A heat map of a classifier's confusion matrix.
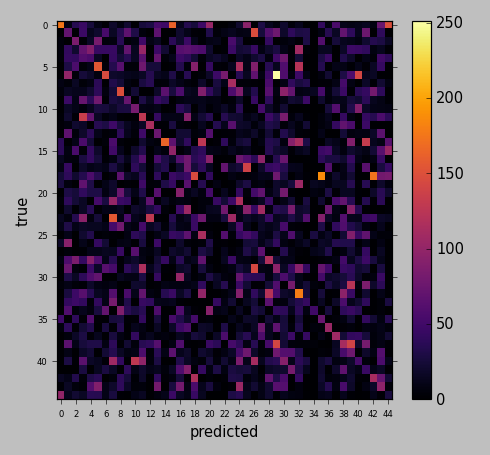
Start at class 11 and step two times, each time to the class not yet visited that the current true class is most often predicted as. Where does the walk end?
32
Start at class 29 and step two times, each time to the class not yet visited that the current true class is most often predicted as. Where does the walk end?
1
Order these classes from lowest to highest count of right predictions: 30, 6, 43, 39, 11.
30, 39, 43, 11, 6
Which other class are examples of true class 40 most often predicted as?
10
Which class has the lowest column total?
34
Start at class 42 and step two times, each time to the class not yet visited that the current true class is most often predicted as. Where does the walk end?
35
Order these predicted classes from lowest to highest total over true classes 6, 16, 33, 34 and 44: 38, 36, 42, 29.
42, 36, 38, 29
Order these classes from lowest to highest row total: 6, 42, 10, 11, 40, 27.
27, 10, 42, 11, 40, 6
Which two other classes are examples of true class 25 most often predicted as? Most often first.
19, 39
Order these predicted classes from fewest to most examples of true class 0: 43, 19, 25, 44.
19, 43, 25, 44
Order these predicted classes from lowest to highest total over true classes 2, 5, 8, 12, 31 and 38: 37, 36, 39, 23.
36, 37, 23, 39
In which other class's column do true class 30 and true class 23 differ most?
7
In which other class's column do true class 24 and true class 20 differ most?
16
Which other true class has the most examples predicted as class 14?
8
